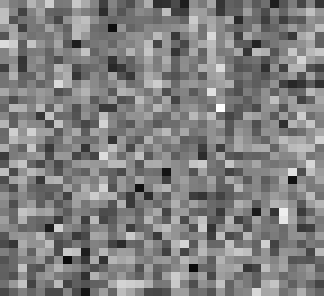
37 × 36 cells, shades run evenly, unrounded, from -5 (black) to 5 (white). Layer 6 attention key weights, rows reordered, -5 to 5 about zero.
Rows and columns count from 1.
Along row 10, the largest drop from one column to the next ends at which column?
9
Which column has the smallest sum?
13
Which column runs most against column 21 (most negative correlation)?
1
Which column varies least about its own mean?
11
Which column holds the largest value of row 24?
12
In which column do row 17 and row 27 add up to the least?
29
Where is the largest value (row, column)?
14, 25
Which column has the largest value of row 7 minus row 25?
17
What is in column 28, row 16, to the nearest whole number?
0
